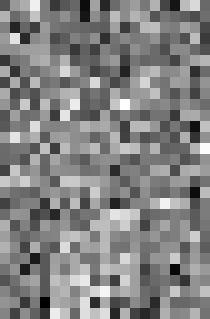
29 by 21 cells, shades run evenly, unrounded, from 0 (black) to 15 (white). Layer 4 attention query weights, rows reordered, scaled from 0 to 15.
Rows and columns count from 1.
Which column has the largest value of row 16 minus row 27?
2
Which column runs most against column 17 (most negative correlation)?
5
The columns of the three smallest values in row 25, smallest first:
18, 3, 15
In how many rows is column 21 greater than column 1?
14
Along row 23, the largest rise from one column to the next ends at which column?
7
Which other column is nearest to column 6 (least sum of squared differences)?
17
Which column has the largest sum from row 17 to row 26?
11
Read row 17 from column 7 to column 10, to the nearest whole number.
12 12 10 10
